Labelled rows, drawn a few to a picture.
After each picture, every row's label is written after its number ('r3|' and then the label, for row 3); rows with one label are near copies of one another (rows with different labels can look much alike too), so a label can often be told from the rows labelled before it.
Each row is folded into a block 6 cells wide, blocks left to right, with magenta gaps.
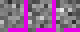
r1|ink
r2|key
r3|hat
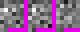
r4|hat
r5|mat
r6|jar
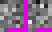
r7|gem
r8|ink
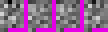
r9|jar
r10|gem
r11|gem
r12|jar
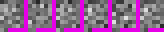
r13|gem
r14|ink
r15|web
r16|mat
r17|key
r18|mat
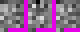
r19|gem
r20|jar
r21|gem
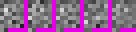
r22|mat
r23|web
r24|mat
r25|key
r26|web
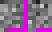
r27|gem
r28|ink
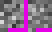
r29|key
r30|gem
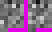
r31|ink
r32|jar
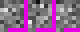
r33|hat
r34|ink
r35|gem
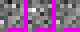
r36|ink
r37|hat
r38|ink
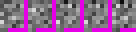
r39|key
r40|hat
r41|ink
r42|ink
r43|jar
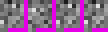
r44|ink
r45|hat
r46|ink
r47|ink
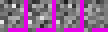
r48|ink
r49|key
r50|ink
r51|web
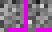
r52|web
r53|ink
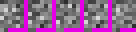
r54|gem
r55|key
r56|ink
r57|key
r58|mat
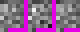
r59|gem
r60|mat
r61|gem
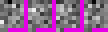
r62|ink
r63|hat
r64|gem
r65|jar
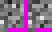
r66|ink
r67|key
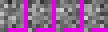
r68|jar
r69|web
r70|hat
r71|gem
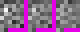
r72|mat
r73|mat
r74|web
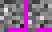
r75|mat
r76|key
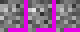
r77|gem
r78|hat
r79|gem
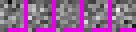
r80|jar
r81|gem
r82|web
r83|key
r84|mat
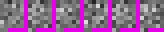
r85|ink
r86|web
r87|hat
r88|ink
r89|web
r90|gem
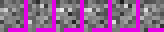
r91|hat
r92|ink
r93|hat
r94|hat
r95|ink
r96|mat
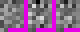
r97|web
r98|jar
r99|jar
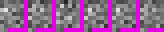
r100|hat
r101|web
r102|jar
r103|mat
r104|mat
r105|web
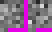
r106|gem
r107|ink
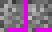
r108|web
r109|gem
